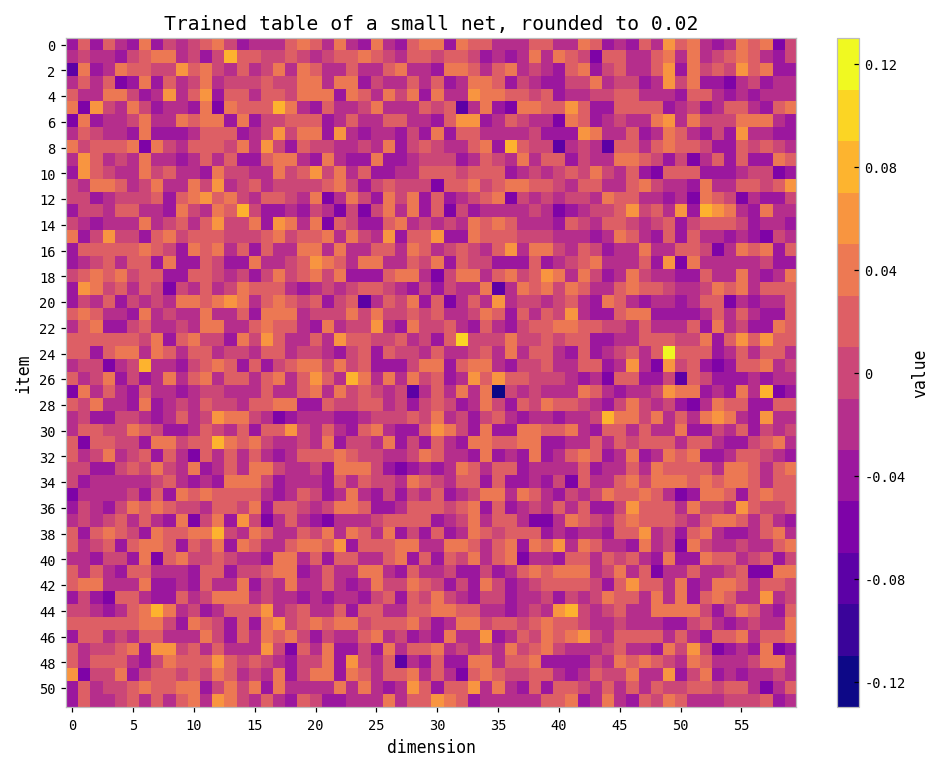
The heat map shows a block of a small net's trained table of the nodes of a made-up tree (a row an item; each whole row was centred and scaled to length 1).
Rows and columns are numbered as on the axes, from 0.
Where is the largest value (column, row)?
49, 24
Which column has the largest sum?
12
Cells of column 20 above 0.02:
15
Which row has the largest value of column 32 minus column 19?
23
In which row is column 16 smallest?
37
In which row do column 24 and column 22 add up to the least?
13
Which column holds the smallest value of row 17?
50
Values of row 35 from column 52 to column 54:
0.04 0.04 0.02
